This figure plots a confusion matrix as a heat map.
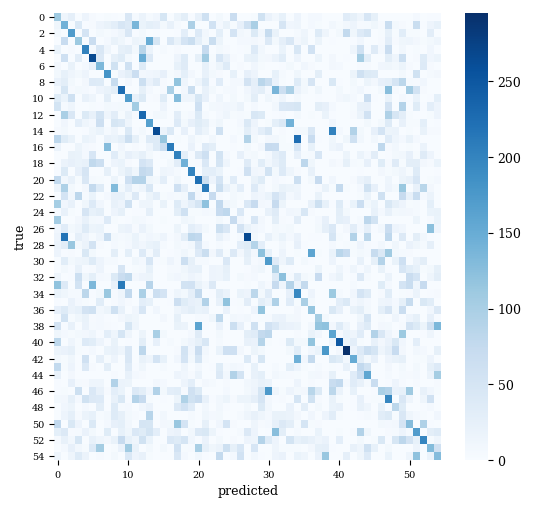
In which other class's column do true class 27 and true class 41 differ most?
1
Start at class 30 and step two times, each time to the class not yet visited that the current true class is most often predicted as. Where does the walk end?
50
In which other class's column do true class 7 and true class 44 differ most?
54
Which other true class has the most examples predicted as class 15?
16
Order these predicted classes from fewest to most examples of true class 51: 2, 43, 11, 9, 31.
2, 9, 11, 43, 31
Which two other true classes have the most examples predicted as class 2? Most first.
28, 10
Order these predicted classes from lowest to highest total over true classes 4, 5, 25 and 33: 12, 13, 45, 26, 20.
26, 20, 45, 13, 12
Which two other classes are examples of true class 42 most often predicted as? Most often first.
34, 36
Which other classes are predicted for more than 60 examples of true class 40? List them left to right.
0, 29, 36
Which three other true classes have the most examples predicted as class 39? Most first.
14, 34, 46
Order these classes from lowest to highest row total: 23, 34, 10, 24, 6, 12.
6, 24, 10, 12, 23, 34
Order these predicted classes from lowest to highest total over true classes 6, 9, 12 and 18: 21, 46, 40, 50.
40, 46, 21, 50
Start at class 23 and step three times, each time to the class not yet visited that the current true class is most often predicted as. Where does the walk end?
17
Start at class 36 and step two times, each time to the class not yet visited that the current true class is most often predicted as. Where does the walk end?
47
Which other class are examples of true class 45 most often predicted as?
8
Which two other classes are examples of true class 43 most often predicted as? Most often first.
0, 44
